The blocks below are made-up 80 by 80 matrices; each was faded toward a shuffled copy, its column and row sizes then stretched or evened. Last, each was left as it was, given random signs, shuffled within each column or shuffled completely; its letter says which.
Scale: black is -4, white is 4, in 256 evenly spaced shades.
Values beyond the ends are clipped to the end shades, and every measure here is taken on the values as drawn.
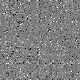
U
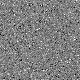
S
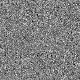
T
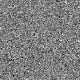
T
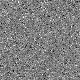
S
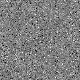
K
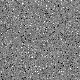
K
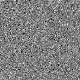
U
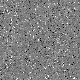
K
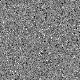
K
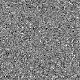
U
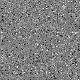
U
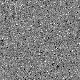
S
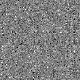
U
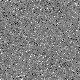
S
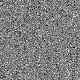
K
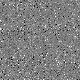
U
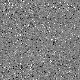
T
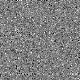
U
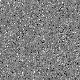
K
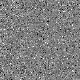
U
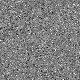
S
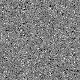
K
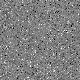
K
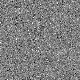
K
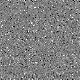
U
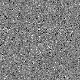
U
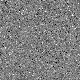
S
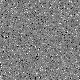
S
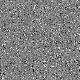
T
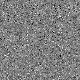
T
